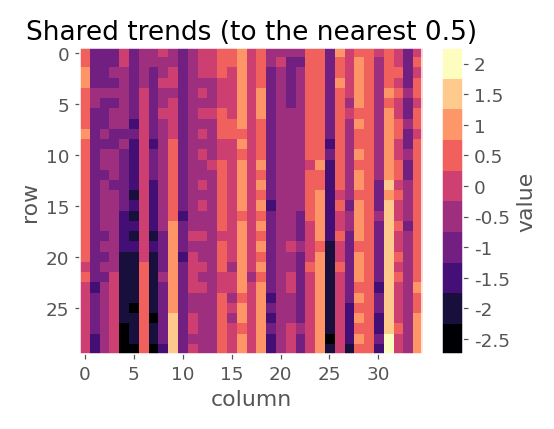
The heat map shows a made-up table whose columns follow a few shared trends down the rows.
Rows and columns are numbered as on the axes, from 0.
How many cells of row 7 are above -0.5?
16
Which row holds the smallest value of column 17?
22
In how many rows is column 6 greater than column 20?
26
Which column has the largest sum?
31
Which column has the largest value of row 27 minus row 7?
9
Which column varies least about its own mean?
29
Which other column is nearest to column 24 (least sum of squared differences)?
18
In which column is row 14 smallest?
5
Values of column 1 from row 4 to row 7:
-0.5 -0.5 -1 -1
